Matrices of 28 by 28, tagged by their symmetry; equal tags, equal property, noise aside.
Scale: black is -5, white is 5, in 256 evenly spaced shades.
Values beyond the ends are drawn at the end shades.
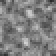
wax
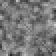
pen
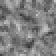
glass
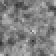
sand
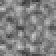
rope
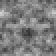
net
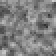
sand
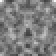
net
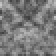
net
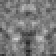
net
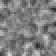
glass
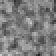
sand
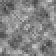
pen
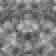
net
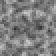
wax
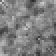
pen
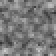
wax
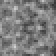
rope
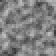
sand
